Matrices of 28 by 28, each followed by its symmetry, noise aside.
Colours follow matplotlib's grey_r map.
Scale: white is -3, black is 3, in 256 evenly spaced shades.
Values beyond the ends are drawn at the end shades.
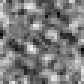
same after a half turn.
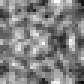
mirrored top to bottom.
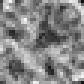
symmetric across the other diagonal.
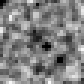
symmetric.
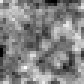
symmetric.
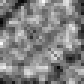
symmetric.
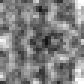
mirrored top to bottom.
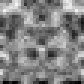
mirrored left to right.
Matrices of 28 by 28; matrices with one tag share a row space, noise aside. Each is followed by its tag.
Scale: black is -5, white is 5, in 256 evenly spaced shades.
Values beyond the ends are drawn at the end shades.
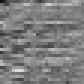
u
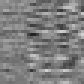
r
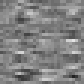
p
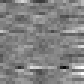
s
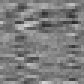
p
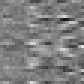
r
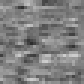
p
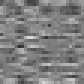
p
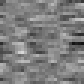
s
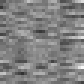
s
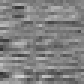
u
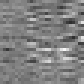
r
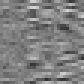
r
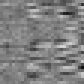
r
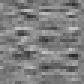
p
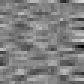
s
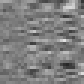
r
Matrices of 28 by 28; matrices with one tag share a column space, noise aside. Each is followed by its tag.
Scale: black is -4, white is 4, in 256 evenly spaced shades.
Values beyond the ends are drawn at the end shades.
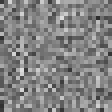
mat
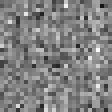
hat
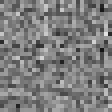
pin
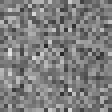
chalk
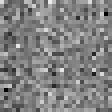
mat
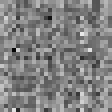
hat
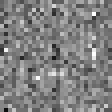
chalk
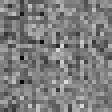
pin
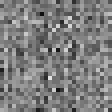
chalk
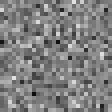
pin
